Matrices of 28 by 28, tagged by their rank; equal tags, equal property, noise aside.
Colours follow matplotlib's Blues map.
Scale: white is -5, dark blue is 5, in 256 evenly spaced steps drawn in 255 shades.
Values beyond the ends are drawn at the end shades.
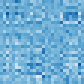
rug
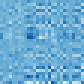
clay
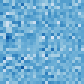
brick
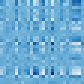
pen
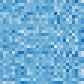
brick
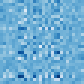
clay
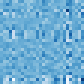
clay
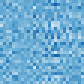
brick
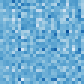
rug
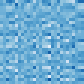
rug
